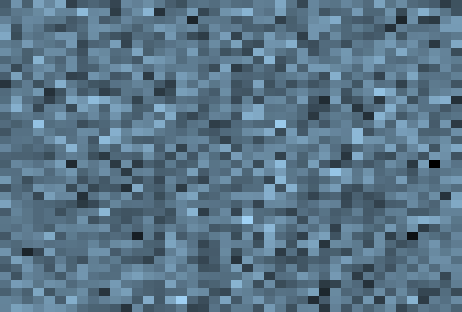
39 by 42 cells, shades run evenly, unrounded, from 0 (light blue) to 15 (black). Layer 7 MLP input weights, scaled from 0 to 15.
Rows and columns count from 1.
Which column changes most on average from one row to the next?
22
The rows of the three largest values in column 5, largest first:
12, 13, 20
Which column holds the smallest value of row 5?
1
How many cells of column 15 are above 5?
34
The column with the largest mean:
19
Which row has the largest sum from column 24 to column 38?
36
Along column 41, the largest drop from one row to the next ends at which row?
26
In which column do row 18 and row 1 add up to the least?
6
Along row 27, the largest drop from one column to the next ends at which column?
23
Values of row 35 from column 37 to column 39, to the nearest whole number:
6 5 6
